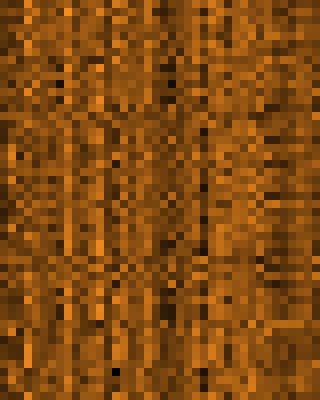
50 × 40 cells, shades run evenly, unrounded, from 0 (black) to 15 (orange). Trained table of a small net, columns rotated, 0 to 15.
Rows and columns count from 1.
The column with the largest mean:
9
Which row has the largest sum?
35
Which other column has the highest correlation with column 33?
16
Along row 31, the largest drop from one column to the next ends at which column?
14
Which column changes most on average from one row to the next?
15
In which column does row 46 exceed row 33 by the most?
19
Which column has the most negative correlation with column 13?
36
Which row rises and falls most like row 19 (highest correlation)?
48
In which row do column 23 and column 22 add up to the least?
11
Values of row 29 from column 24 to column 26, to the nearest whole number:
7 11 5
